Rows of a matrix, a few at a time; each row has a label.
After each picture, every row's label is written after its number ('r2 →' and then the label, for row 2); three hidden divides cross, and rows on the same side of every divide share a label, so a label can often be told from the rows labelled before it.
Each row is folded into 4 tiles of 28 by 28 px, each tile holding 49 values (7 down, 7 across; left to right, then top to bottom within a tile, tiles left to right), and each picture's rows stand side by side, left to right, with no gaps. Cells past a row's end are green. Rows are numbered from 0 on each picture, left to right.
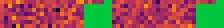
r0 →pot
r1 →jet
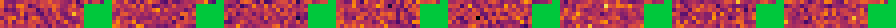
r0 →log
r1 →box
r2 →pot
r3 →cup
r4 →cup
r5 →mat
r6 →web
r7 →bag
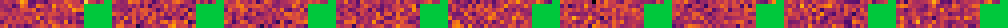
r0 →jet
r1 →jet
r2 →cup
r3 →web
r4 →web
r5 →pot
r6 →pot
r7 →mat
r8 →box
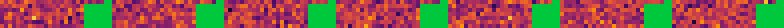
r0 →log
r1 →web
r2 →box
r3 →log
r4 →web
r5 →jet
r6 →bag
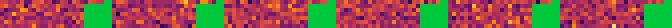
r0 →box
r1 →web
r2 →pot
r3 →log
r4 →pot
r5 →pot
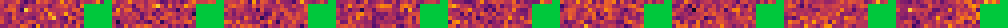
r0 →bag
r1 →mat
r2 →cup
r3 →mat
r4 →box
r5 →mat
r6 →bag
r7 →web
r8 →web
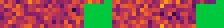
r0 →box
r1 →log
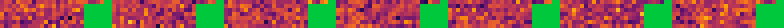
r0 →pot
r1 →log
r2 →log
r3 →mat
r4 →pot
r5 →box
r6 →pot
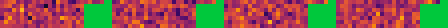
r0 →box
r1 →log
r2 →mat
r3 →web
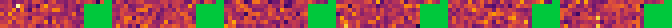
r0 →log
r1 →jet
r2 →box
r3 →box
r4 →web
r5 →pot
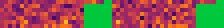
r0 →web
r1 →box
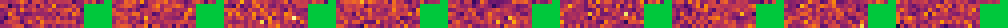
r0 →jet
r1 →mat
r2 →bag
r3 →log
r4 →web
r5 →cup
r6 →jet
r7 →log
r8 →pot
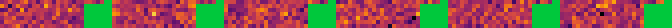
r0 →log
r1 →bag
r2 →jet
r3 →box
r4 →bag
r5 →mat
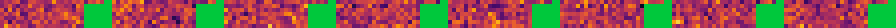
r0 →bag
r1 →mat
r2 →bag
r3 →web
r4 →web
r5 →log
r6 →cup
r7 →cup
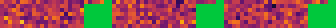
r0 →log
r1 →cup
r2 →web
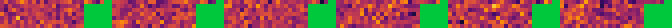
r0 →jet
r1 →web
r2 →jet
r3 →jet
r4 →mat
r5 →log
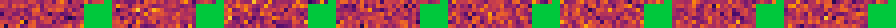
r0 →log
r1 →web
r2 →cup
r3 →jet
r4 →jet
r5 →cup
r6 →log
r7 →box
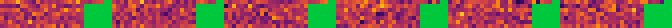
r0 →pot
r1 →log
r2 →cup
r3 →mat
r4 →log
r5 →pot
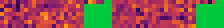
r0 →web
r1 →jet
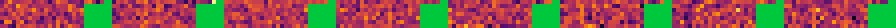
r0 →log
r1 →log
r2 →pot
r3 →pot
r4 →mat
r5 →log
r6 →web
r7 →jet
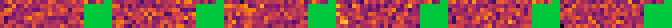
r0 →pot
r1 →web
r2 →box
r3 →box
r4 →jet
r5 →pot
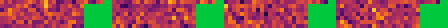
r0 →mat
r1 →web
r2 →box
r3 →web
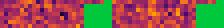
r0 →log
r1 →bag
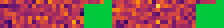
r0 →pot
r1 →mat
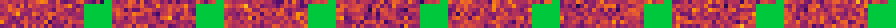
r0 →cup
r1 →mat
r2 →box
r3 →cup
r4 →mat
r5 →pot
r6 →box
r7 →bag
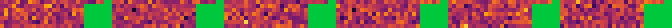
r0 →mat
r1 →pot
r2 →log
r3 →jet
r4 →pot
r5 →pot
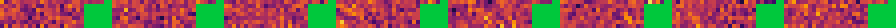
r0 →cup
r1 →jet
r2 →box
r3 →box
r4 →jet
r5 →bag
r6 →cup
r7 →log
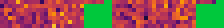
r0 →pot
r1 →bag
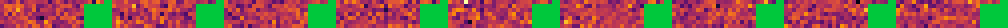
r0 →cup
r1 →box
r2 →web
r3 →jet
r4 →bag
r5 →box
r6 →web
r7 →log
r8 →bag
